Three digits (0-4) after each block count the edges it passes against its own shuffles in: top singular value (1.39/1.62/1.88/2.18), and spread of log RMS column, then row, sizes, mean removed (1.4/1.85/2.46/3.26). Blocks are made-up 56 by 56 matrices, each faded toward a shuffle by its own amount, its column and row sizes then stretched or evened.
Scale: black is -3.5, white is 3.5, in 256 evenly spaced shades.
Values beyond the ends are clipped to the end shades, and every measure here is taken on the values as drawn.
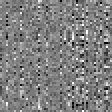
3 4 0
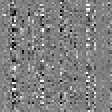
4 4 1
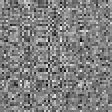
4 2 1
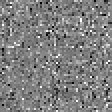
1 2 0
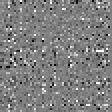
1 3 2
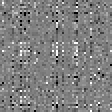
4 3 2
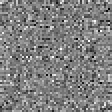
2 0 2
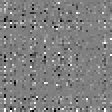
2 3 2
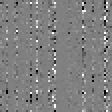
2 4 1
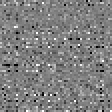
3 2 3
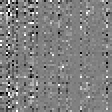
3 4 2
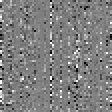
3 4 0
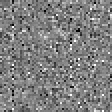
2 2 0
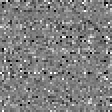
0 1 3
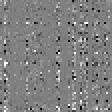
1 4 2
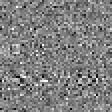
3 0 2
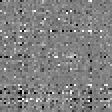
3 2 3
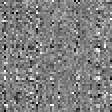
3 3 1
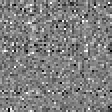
2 0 2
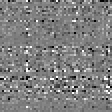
2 2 4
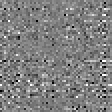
3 2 3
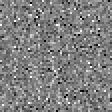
0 1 0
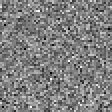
0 0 0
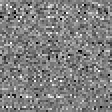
1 0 3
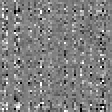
2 4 2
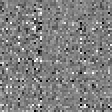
1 3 2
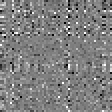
4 3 2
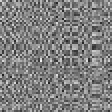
4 2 1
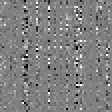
2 4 2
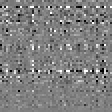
4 2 4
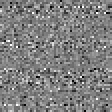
2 0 3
